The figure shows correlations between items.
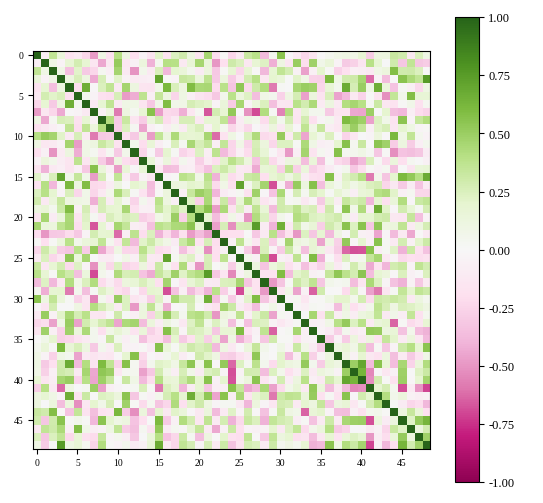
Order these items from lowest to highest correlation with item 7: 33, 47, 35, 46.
47, 46, 35, 33
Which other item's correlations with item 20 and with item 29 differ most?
4
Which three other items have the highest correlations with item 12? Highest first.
37, 33, 22
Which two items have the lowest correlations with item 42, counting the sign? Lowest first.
29, 22
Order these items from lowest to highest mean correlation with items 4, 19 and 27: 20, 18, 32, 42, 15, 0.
0, 18, 15, 32, 20, 42
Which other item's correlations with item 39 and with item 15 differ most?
22
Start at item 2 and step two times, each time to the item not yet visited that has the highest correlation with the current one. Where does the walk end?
10
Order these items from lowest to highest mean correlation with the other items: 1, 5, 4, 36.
5, 1, 36, 4
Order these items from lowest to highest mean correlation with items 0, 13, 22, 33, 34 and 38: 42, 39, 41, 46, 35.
46, 35, 41, 39, 42
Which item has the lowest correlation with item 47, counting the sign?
41
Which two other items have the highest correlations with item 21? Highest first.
27, 30
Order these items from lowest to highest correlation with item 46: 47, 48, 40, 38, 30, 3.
38, 30, 40, 47, 48, 3
